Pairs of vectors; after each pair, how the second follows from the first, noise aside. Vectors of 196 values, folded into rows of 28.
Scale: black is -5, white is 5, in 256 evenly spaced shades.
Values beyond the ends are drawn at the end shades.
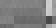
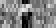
wrapped around, negated, scaled up.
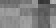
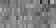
partly zeroed.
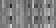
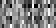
scaled up.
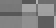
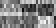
negated, scaled up.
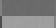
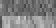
copied.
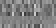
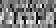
wrapped around, negated, scaled up.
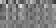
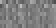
shrunk.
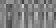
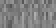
shrunk.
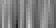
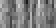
reversed, negated.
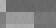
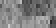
reversed, negated.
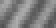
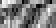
wrapped around, negated, scaled up.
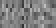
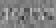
partly zeroed.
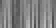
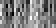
wrapped around, negated, scaled up.
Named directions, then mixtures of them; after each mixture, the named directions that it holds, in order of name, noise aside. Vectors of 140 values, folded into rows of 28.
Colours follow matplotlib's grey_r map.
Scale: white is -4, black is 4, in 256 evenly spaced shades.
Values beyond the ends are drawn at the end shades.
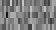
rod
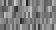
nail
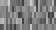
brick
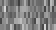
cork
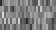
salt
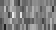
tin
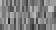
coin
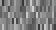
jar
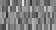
jar, rod.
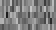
brick, rod.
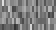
brick, jar, nail.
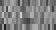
salt, tin.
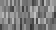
coin, salt.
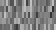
brick, cork, nail.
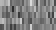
brick.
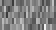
cork, jar, rod.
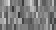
brick, jar, salt.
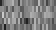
salt, tin.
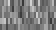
brick, jar, salt.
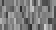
jar, rod, salt.
